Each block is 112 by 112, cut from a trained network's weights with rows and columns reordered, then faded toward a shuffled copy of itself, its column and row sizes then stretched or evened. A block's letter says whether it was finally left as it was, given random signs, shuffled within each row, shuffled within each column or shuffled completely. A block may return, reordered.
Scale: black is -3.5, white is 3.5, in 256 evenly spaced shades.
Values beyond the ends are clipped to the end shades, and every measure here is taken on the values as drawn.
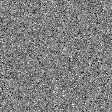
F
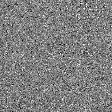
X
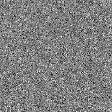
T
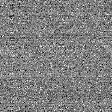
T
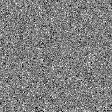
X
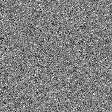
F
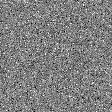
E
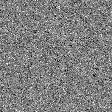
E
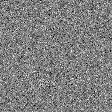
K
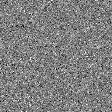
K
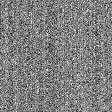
F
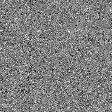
X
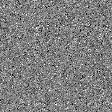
X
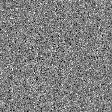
F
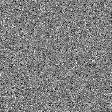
X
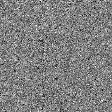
X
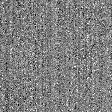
F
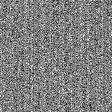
F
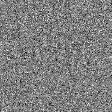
X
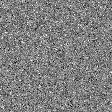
E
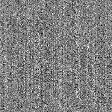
T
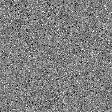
F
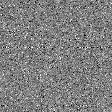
K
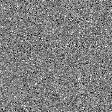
X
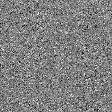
X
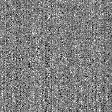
T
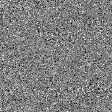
X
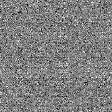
T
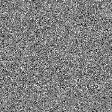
X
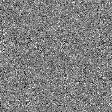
X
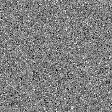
F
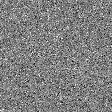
E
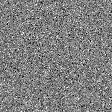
E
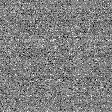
K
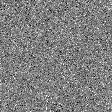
E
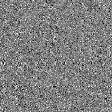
T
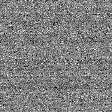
K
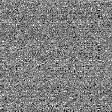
T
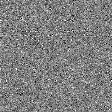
X
